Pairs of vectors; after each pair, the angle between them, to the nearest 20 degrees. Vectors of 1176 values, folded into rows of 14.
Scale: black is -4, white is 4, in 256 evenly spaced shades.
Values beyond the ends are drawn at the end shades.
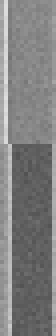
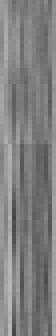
40 degrees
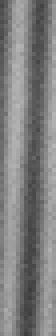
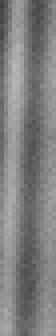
20 degrees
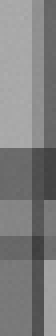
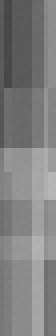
160 degrees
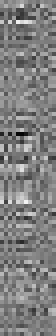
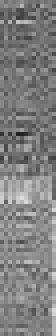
40 degrees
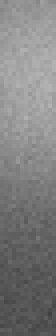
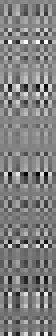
80 degrees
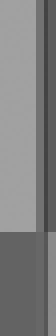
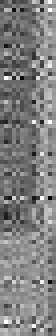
120 degrees
